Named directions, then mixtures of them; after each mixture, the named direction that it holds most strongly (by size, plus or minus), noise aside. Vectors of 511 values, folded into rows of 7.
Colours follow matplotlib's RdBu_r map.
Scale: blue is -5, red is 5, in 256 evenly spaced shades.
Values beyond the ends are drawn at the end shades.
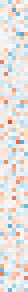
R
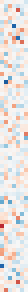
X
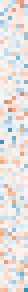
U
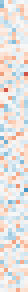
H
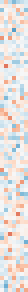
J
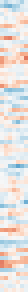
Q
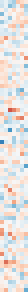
U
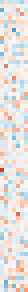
J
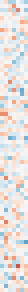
J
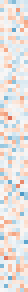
J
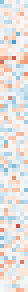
H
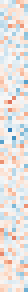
U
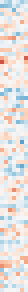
Q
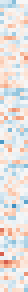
Q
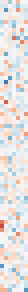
X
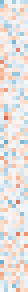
H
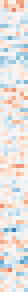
Q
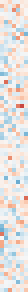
X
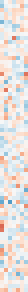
H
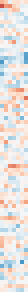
Q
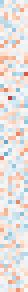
H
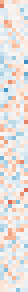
H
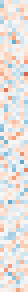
H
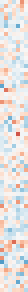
H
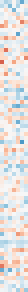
Q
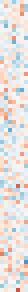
U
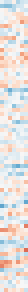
Q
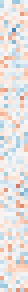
J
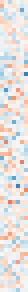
H
